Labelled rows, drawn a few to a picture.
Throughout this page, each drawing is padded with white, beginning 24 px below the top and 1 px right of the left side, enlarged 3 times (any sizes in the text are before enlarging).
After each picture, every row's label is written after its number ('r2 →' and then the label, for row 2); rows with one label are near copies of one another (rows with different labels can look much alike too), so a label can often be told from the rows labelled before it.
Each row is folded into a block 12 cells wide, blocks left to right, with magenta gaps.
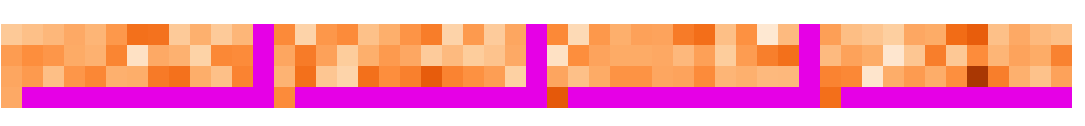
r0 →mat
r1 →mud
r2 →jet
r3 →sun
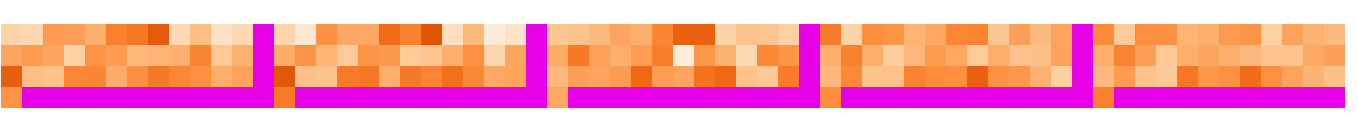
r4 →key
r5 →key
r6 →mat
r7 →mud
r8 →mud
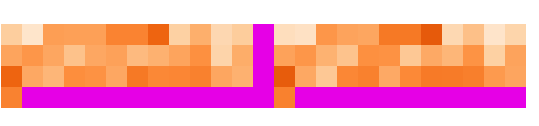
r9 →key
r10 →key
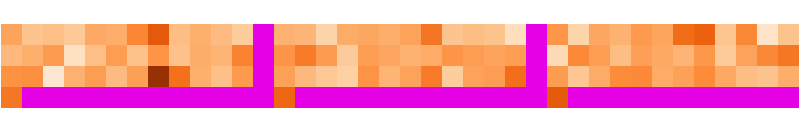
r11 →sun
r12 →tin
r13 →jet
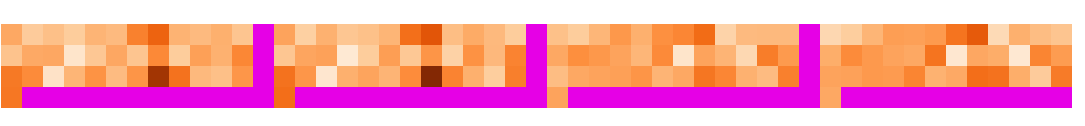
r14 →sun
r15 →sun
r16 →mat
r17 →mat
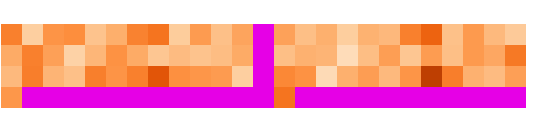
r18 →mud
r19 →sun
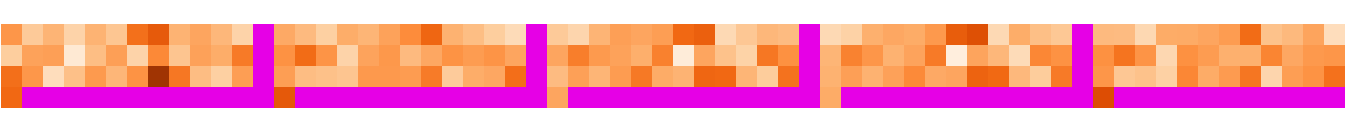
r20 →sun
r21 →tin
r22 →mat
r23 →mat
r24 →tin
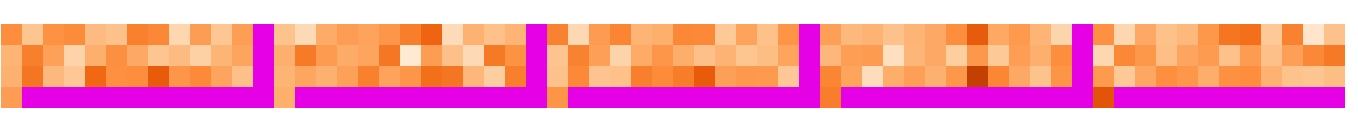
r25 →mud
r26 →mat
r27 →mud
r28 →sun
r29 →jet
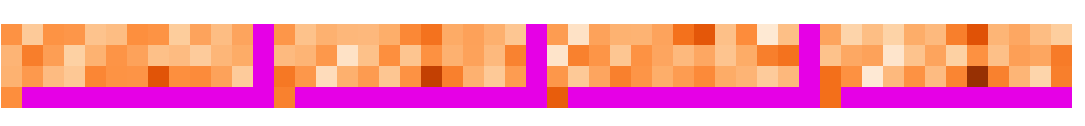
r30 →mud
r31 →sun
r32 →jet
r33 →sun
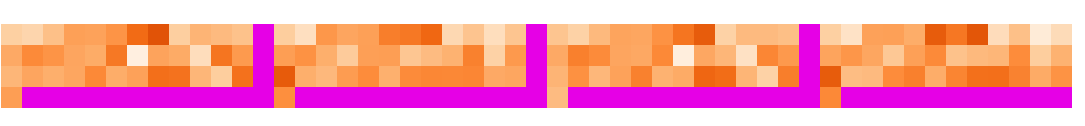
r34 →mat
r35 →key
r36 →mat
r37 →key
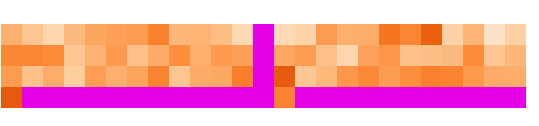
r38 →tin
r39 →key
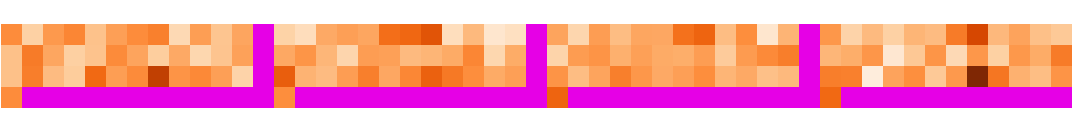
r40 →mud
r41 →key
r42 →jet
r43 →sun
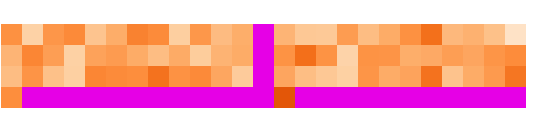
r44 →mud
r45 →tin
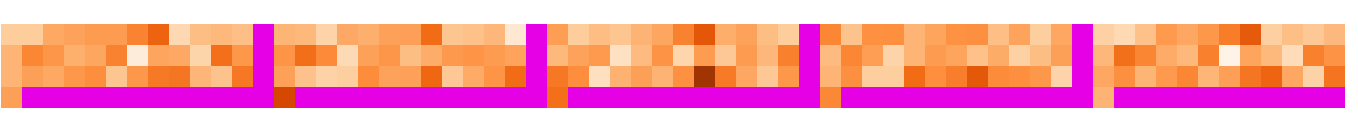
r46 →mat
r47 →tin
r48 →sun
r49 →mud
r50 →mat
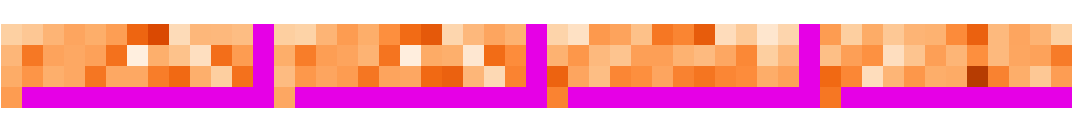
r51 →mat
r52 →mat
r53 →key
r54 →sun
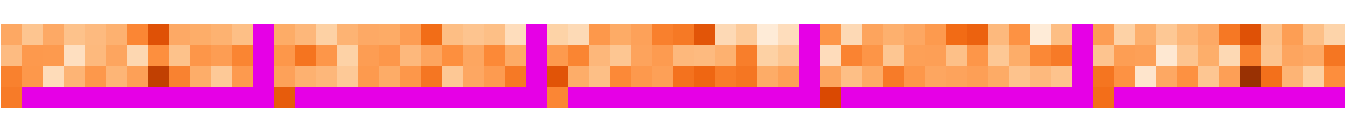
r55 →sun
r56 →tin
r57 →key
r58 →jet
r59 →sun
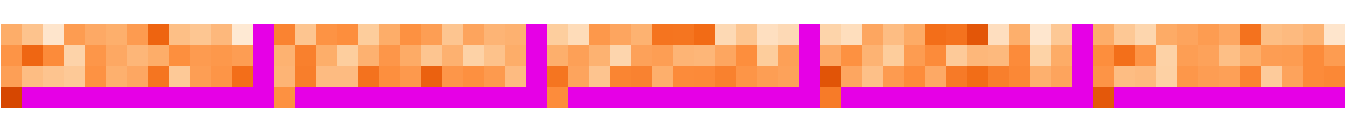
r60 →tin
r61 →mud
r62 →key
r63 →key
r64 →tin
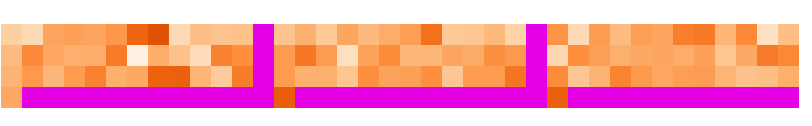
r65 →mat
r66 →tin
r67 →jet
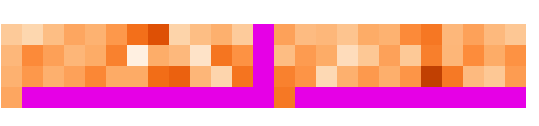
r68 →mat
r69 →sun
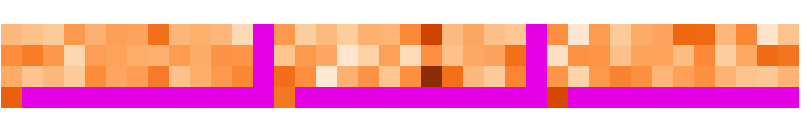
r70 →tin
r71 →sun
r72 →jet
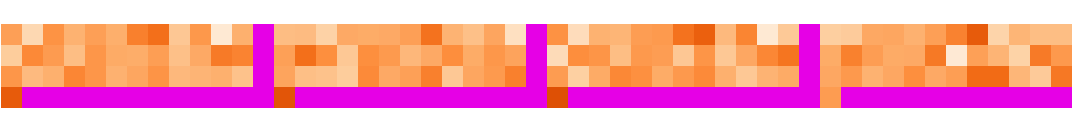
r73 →jet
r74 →tin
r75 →jet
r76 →mat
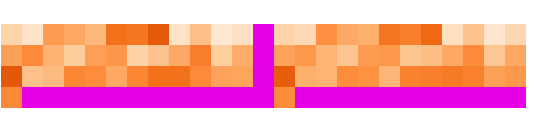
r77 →key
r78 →key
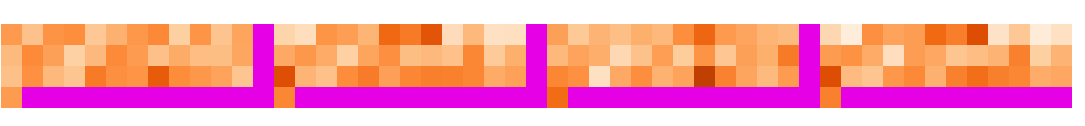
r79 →mud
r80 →key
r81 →sun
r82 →key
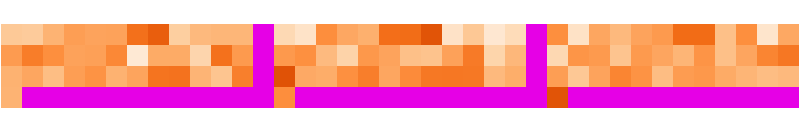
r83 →mat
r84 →key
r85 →jet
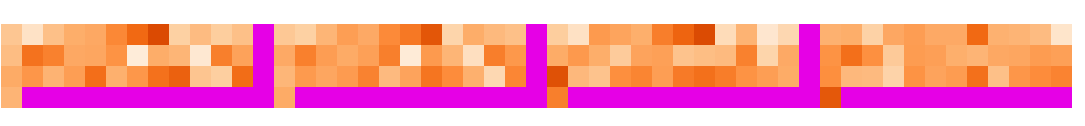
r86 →mat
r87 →mat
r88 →key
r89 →tin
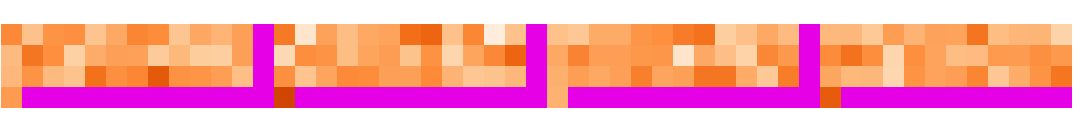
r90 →mud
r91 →jet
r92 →mat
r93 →tin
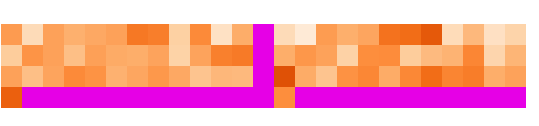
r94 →jet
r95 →key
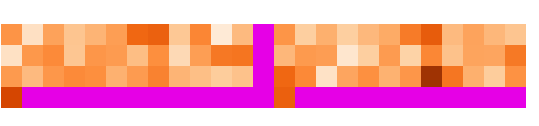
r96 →jet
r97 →sun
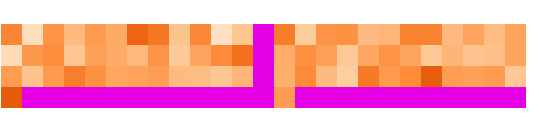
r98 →jet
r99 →mud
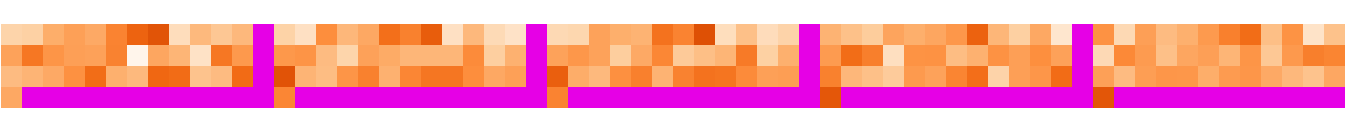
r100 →mat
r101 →key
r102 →key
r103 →tin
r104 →jet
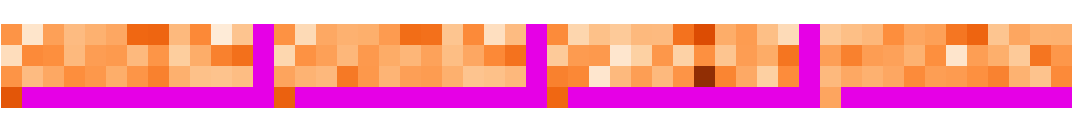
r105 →jet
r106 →jet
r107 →sun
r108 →mat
